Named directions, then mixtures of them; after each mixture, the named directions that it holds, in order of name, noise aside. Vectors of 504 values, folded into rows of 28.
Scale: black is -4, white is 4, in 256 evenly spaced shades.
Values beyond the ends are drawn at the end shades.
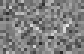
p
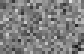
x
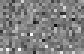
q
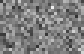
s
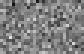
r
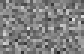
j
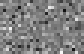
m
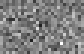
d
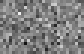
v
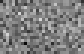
j, s, v.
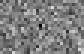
d, s.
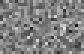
j, p, x.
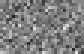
m, p, r.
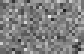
x.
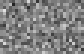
j, r.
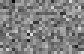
q, r, x.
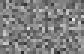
j.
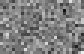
x.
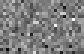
q.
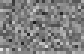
d, q, r.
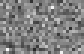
m, q, s.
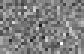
d, v.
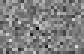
d, p, q.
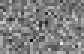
d, m.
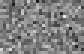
q, r.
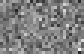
r, s, x.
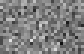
d, v.
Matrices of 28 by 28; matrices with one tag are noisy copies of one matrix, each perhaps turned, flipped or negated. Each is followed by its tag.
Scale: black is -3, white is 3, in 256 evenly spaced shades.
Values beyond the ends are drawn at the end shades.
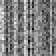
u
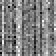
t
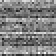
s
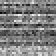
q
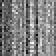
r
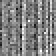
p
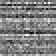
p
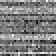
t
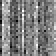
s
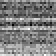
r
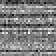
u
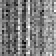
r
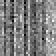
q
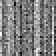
t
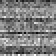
s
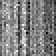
r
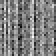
p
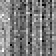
q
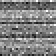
s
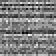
p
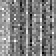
q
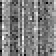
s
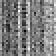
r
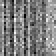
q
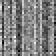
t
